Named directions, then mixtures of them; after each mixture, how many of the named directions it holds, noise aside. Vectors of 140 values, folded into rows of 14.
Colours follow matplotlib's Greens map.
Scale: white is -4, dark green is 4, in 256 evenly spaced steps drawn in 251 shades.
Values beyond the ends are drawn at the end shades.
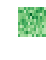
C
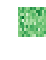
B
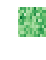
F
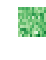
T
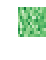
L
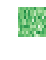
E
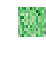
two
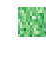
three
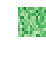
four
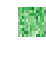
three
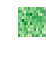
two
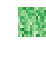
four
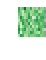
one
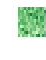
two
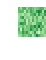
two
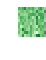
four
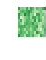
two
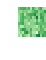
three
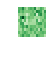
two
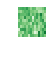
two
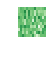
one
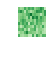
one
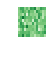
two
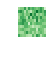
two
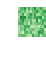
three
